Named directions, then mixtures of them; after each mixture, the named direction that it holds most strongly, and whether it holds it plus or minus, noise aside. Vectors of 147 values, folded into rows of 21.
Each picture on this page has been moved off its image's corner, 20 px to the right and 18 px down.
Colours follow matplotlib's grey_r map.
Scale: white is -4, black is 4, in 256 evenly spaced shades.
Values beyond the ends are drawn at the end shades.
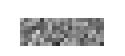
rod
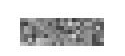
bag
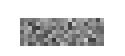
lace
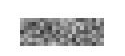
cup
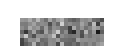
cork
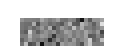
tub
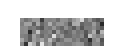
tub, minus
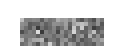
cup, plus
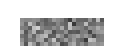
lace, minus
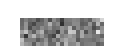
cork, minus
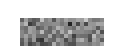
bag, minus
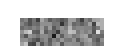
cork, minus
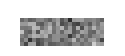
cup, minus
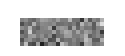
tub, plus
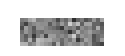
bag, plus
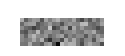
rod, plus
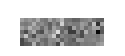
cork, plus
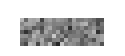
rod, plus
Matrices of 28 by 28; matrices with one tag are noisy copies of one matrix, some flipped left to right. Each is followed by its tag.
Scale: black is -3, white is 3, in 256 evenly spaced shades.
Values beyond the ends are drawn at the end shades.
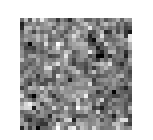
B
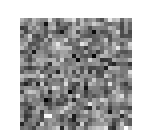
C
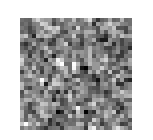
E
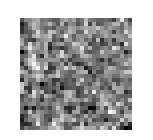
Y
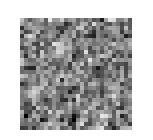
C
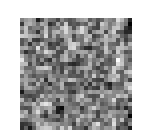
Y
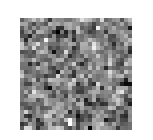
C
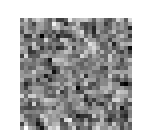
C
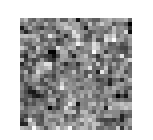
B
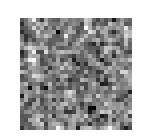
Y
